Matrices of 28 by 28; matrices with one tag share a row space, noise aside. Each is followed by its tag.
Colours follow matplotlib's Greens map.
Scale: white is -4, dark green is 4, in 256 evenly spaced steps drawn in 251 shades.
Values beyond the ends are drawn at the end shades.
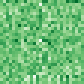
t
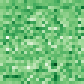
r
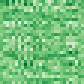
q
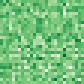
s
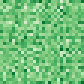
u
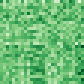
r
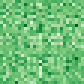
t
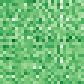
u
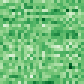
q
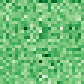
t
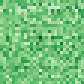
t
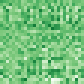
t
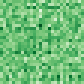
t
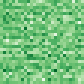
r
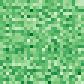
r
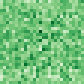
t
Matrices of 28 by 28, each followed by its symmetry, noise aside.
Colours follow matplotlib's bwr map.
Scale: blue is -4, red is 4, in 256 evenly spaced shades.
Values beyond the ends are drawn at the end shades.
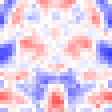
mirrored left to right.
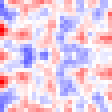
mirrored top to bottom.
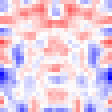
mirrored left to right.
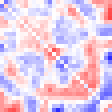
symmetric.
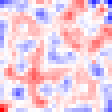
symmetric across the other diagonal.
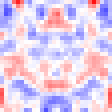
mirrored left to right.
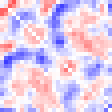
symmetric.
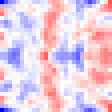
mirrored top to bottom.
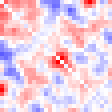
symmetric.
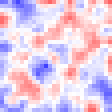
symmetric across the other diagonal.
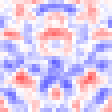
mirrored left to right.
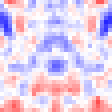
mirrored left to right.
